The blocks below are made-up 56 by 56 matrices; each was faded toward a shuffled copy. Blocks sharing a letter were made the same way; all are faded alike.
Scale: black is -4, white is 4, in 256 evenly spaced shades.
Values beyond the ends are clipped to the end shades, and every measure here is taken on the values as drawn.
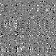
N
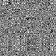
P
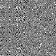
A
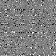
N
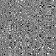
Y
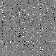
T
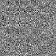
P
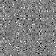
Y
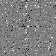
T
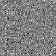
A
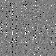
T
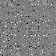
T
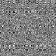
P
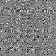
N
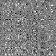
Y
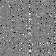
T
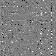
T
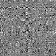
Y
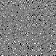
N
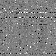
N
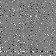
T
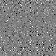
N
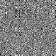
P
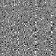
A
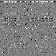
N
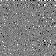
N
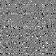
N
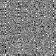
A
